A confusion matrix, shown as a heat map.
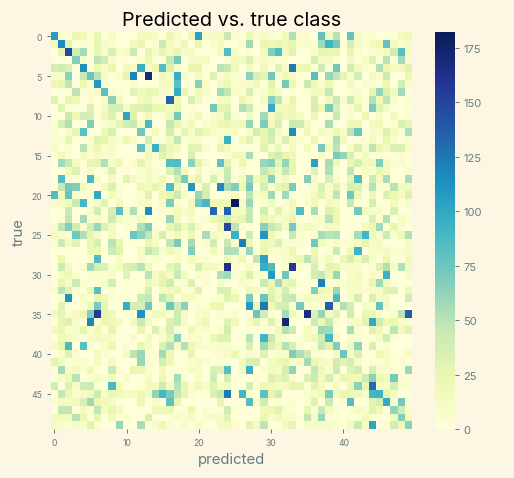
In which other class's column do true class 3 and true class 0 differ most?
20
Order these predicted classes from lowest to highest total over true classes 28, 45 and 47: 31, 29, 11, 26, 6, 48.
11, 48, 31, 26, 6, 29
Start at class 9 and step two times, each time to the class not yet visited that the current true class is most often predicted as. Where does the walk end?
46
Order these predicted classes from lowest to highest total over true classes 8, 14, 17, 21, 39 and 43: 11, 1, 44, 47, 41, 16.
11, 1, 47, 41, 44, 16
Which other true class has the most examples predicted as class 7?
16
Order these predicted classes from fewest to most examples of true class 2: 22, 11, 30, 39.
22, 39, 11, 30
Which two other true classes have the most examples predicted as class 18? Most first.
34, 39
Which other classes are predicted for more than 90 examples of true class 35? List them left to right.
6, 12, 49
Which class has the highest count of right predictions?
35
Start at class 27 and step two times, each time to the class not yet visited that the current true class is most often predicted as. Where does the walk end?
24
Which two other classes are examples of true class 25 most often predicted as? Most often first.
29, 43
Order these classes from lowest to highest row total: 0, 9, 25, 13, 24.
13, 0, 9, 24, 25
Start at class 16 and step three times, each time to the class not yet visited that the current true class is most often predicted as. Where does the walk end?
6
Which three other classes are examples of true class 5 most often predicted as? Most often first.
13, 11, 17
